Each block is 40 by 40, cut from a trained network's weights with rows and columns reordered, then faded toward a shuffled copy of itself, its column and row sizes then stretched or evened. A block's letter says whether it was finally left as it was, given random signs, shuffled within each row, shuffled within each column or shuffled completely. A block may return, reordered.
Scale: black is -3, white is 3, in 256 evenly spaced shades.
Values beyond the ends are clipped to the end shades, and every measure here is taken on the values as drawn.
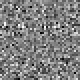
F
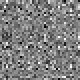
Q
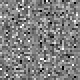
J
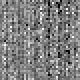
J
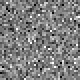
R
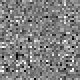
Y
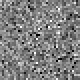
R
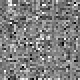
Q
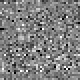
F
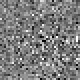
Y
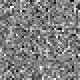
F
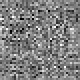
Q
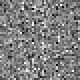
J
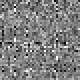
Y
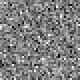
R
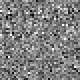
F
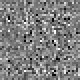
Y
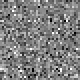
F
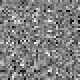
Q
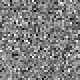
F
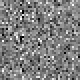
J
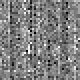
J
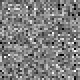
Q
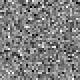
R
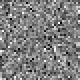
J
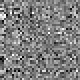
Q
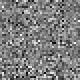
Y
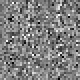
J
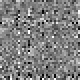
Y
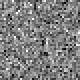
R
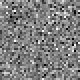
R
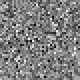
R
